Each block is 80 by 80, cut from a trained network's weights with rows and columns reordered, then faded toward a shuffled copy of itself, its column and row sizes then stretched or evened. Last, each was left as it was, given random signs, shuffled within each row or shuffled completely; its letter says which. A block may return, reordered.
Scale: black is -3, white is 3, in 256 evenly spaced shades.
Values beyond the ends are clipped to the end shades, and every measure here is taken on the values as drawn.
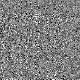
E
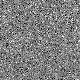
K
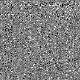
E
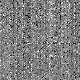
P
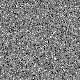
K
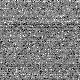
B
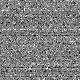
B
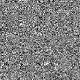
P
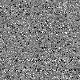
B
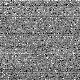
B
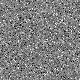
K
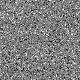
K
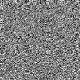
P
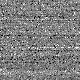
B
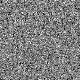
B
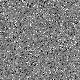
K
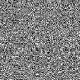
P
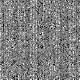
P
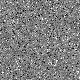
K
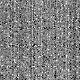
P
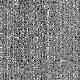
P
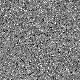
K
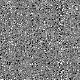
E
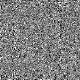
E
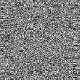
P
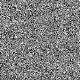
E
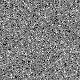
K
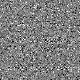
E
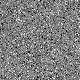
K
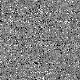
E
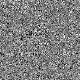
E
